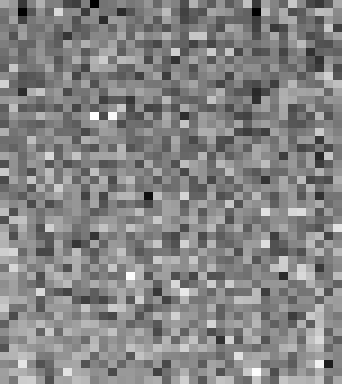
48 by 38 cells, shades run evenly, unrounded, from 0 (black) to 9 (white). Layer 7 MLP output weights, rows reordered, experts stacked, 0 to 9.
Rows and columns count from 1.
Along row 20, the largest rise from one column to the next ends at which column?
37
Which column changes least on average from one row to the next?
31
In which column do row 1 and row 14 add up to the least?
11
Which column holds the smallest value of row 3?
12
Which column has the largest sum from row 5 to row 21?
13
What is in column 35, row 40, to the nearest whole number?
7
